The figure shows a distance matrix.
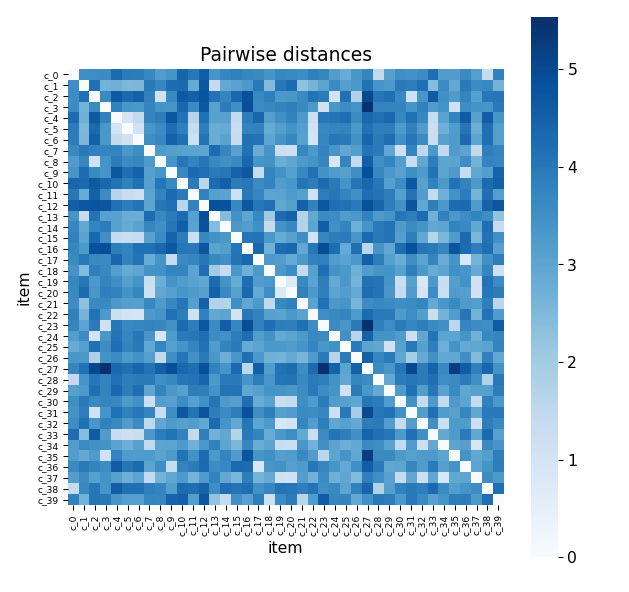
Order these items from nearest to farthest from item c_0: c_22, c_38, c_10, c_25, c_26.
c_38, c_25, c_26, c_22, c_10
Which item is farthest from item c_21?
c_12
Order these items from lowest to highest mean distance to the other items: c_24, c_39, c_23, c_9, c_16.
c_24, c_39, c_9, c_23, c_16
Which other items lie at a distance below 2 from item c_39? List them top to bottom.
c_14, c_18, c_21
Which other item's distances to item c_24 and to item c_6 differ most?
c_2
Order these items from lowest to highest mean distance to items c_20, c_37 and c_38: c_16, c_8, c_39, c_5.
c_8, c_5, c_39, c_16
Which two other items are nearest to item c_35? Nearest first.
c_3, c_23
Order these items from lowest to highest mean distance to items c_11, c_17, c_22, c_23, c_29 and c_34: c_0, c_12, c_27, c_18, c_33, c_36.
c_33, c_36, c_18, c_0, c_12, c_27
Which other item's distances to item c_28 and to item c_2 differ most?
c_31
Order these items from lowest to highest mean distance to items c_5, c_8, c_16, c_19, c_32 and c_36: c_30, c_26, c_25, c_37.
c_37, c_30, c_26, c_25
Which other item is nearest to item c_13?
c_1
